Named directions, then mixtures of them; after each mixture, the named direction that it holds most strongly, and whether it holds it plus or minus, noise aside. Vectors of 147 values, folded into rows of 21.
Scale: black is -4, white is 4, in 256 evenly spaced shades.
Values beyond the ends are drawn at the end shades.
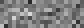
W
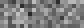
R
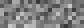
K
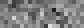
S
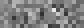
S, minus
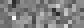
S, plus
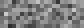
K, minus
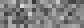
R, minus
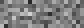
W, plus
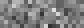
S, minus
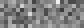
R, minus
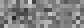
W, minus
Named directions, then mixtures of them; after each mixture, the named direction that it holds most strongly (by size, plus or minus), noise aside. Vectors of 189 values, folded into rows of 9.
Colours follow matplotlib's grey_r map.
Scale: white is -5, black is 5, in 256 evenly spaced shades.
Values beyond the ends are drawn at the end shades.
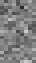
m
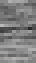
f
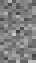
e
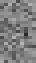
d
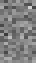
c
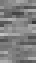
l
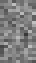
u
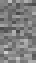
e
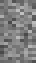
u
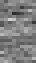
l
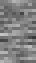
l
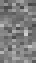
d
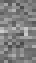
d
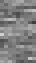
l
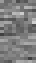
l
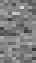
m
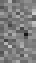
u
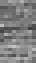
f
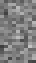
u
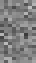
c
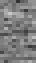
l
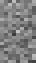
e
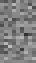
c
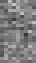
u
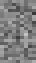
u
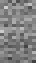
c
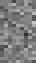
u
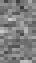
m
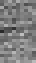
f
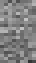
e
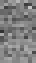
c
